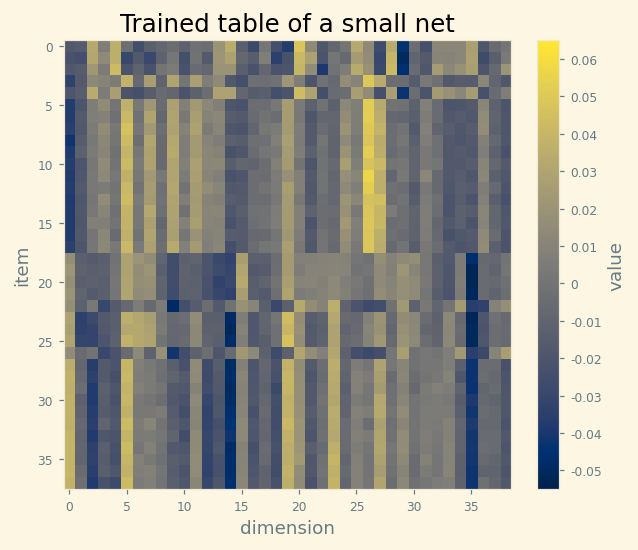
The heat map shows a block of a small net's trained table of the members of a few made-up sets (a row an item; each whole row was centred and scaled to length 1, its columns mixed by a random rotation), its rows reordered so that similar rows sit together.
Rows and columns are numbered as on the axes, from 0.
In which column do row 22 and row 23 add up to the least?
35
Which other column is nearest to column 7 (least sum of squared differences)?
11
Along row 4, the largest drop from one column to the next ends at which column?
29
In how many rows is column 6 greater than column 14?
34
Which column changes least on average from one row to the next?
23
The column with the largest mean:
5
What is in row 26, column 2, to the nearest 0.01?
0
